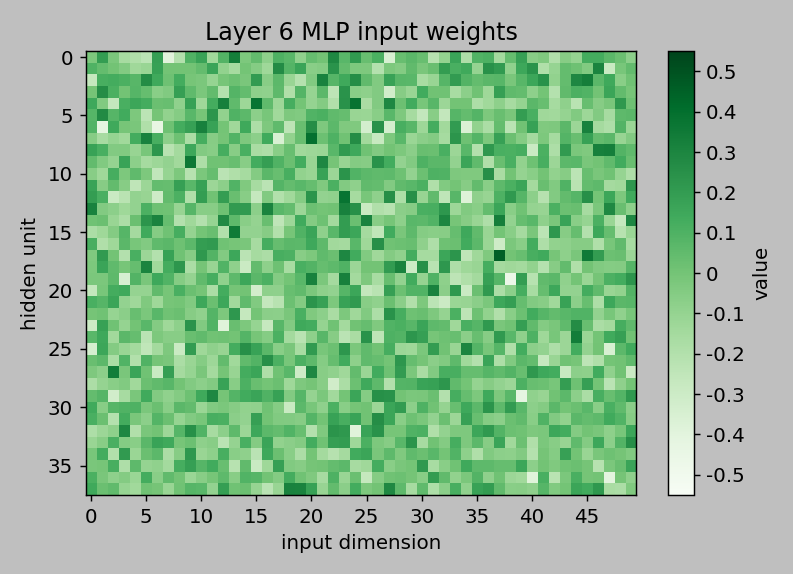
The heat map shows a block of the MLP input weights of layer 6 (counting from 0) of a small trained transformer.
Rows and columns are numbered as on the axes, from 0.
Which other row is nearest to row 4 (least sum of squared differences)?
31
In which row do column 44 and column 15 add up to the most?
2
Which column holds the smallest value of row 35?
15
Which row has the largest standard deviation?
6
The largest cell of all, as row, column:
17, 37
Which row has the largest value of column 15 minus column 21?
4
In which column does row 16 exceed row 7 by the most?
26
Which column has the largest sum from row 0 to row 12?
23
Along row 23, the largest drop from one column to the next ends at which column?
12
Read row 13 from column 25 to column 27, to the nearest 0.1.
-0.3 -0.2 -0.2
